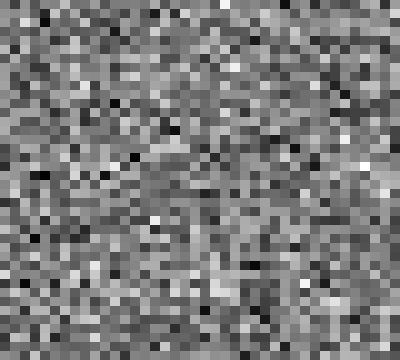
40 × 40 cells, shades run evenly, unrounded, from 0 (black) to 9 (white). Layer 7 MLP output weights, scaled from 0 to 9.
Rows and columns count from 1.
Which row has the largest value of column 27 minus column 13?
2
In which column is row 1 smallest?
29
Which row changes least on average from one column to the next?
23
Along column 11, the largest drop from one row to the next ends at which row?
20
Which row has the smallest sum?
5
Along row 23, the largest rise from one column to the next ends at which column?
3
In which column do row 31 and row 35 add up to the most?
1
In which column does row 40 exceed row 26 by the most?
16
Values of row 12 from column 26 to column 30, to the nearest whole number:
7 5 4 6 4
